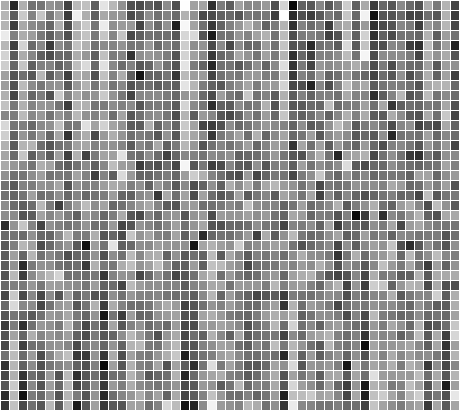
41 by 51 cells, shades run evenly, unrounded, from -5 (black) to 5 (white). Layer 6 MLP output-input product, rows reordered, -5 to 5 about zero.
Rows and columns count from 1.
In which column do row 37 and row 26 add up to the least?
12
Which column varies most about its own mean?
21
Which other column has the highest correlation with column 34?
46
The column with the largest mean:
13
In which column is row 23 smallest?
1
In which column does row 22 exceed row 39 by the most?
50
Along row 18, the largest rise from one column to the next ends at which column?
14
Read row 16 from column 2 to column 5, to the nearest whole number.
-1 3 -1 0
